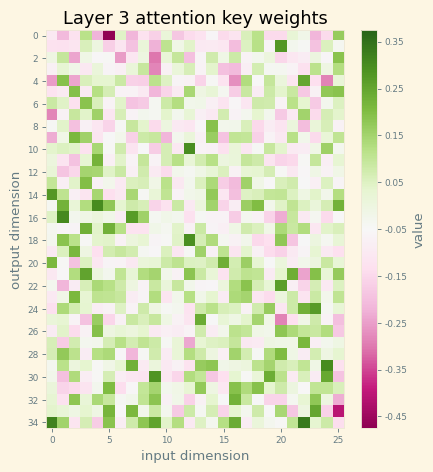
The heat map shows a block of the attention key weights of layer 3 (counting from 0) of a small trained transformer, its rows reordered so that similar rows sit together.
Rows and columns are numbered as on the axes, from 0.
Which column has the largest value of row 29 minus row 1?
7
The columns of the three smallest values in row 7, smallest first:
0, 20, 23
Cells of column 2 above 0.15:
5
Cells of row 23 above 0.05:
11
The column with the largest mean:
17
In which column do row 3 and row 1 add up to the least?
9
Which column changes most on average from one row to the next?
2
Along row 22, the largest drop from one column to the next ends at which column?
21
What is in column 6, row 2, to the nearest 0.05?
-0.25
